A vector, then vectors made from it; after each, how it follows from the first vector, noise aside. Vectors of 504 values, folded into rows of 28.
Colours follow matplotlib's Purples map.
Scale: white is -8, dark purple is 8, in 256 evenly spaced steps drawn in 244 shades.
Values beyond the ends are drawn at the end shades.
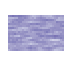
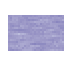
wrapped around, shrunk.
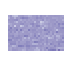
reversed, partly zeroed.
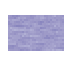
reversed, negated, shrunk.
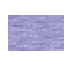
reversed, negated, shrunk.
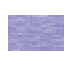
wrapped around, shrunk.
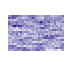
reversed, negated, scaled up.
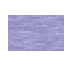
wrapped around, shrunk.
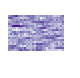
reversed, negated, scaled up.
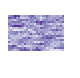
reversed, negated, scaled up.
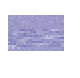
reversed, partly zeroed.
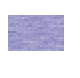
wrapped around, negated, shrunk.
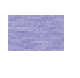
wrapped around, negated, shrunk.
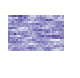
scaled up.
